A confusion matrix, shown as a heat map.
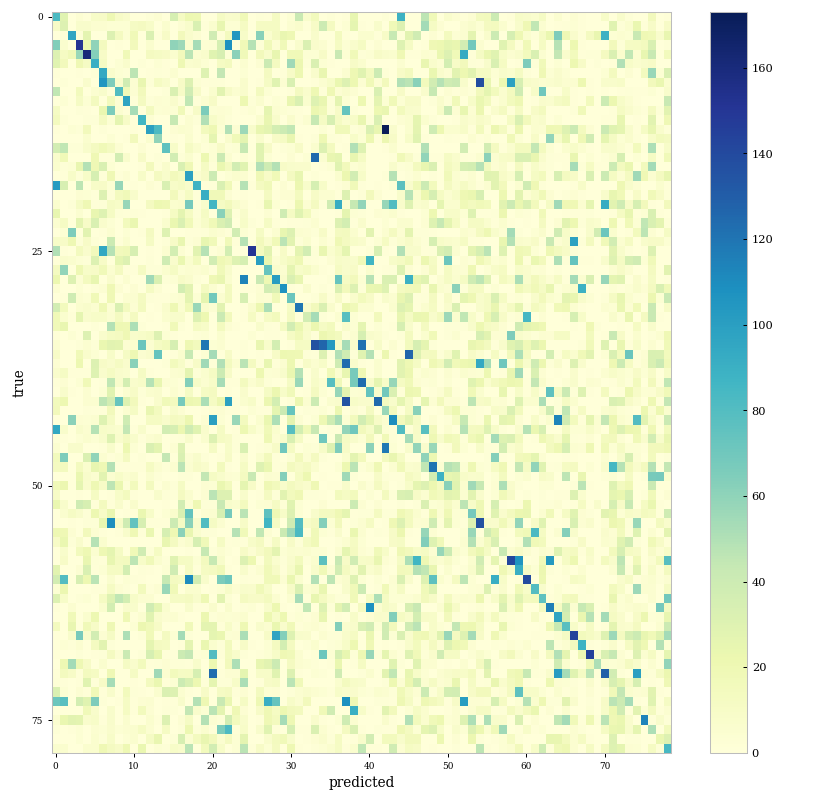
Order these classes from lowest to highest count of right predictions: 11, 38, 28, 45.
45, 38, 11, 28
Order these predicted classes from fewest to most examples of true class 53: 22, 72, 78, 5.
72, 5, 78, 22
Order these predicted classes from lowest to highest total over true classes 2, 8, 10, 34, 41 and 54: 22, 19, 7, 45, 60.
60, 45, 22, 19, 7
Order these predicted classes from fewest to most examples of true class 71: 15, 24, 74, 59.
15, 59, 74, 24
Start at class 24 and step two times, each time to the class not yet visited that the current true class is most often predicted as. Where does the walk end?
28
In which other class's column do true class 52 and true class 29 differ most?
67
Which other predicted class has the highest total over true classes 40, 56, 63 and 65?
36
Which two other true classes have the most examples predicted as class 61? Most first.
55, 48
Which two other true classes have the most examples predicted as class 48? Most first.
60, 46
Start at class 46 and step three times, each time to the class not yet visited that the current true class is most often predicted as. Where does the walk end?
20
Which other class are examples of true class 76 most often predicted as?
22
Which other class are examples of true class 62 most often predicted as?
78
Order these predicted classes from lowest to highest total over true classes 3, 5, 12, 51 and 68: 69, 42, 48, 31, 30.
69, 31, 48, 30, 42
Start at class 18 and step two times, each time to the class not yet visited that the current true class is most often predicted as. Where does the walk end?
44
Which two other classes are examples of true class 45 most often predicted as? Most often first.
34, 56
